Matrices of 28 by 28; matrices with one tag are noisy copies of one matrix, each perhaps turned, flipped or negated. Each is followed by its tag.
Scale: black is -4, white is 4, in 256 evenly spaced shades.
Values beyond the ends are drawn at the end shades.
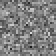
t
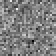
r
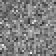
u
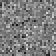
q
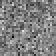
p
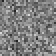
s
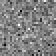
r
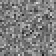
p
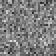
s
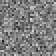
q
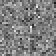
q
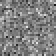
s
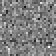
s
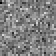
p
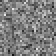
p
